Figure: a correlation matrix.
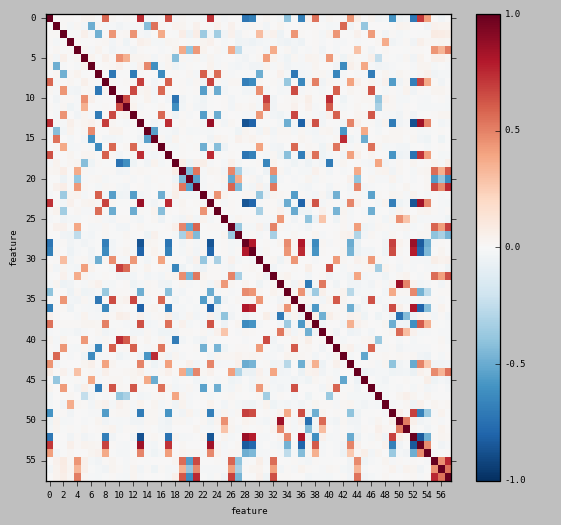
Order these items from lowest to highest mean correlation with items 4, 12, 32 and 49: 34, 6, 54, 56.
54, 6, 34, 56
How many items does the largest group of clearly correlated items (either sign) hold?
15
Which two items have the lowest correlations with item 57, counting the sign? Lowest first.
20, 27
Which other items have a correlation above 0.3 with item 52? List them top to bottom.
28, 29, 34, 36, 49
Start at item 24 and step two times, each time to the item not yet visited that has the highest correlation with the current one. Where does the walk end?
22
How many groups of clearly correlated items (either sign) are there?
7
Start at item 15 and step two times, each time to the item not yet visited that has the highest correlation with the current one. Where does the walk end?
1
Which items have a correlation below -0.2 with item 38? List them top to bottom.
28, 29, 34, 36, 49, 52
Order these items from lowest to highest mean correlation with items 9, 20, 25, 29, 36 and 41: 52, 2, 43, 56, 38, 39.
38, 43, 56, 39, 2, 52
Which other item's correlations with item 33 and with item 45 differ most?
50
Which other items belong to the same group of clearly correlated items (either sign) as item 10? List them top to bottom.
5, 11, 18, 31, 40, 47
